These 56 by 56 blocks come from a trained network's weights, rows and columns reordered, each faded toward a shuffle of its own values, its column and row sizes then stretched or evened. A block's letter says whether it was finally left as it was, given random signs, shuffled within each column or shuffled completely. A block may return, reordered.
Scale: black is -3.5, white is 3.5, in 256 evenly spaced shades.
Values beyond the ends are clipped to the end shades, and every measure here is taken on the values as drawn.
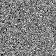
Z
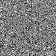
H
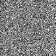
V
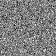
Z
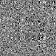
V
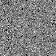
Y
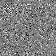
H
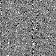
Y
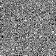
H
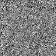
H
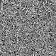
Y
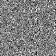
Y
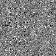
H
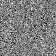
Y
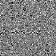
V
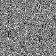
Y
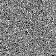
Y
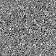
H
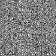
V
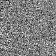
Y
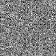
V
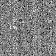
Y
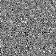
H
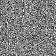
Y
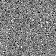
Z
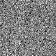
Y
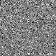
H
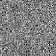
V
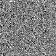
Y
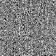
Y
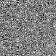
V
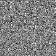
H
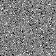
Y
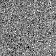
Y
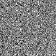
H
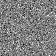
Z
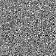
H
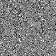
Y
